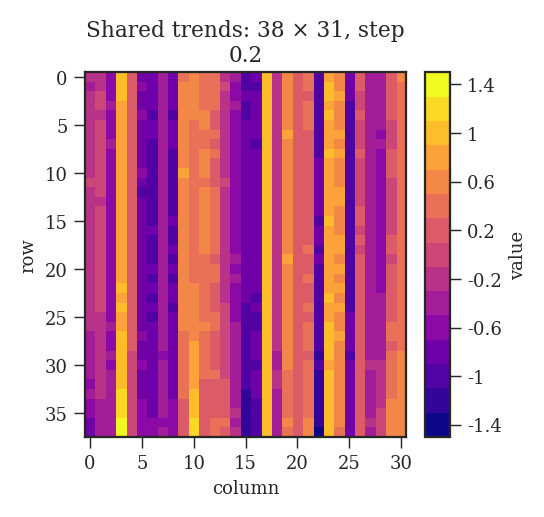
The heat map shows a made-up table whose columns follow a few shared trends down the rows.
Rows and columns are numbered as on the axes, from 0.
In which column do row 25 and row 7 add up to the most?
17
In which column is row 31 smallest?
22
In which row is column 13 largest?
36
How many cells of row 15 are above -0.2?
16
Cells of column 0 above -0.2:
1
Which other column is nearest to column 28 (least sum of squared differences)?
14
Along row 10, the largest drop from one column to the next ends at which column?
25
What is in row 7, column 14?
-0.6
